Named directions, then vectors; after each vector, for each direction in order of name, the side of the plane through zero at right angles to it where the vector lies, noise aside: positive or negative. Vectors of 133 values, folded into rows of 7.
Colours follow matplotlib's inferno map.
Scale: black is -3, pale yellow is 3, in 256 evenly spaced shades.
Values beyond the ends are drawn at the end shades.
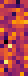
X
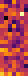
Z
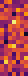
positive, negative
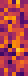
negative, negative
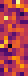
negative, negative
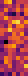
positive, negative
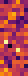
negative, positive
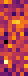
positive, negative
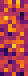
negative, negative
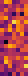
positive, negative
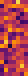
negative, negative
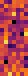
negative, positive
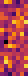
positive, negative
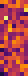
negative, negative
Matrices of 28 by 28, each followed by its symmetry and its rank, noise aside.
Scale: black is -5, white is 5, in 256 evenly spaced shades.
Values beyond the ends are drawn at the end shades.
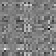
no symmetry, rank four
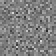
no symmetry, rank eight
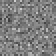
no symmetry, rank eight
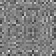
no symmetry, rank four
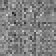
no symmetry, rank eight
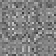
no symmetry, rank four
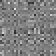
no symmetry, rank four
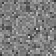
symmetric, rank eight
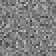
antisymmetric, rank eight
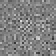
symmetric, rank four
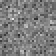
symmetric, rank eight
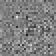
no symmetry, rank six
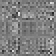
no symmetry, rank four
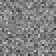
no symmetry, rank eight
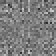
no symmetry, rank six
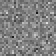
symmetric, rank eight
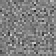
antisymmetric, rank eight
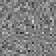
antisymmetric, rank six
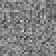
no symmetry, rank eight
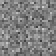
symmetric, rank six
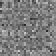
no symmetry, rank six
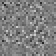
symmetric, rank six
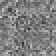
symmetric, rank six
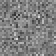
symmetric, rank eight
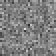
antisymmetric, rank eight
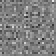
no symmetry, rank four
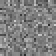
antisymmetric, rank four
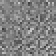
symmetric, rank four
